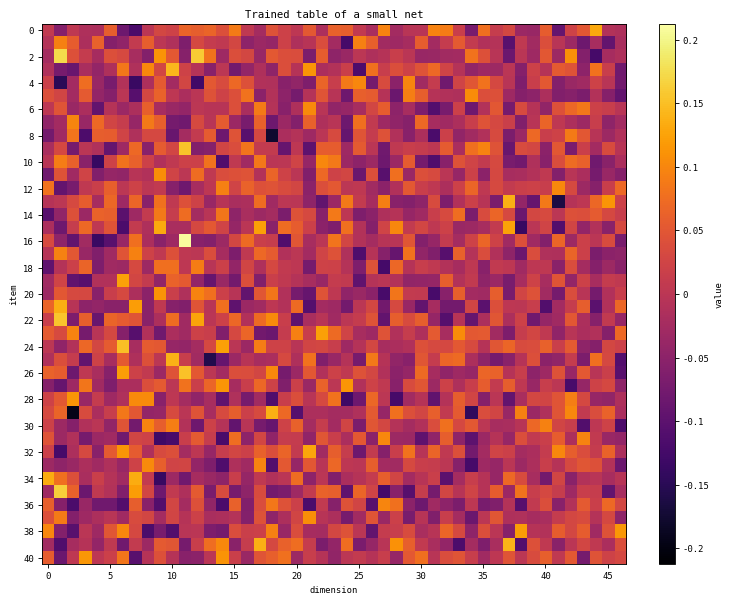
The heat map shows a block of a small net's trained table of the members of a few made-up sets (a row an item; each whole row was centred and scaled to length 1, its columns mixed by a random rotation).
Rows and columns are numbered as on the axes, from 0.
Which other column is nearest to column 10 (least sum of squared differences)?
26
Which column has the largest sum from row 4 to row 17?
9
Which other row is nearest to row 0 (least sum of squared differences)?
14
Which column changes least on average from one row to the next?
39
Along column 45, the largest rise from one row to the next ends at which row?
36
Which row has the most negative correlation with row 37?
4
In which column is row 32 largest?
21
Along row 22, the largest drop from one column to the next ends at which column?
2
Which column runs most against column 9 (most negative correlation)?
0
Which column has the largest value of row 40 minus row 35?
3
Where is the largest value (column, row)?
11, 16
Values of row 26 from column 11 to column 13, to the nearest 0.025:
0.15 0.05 0
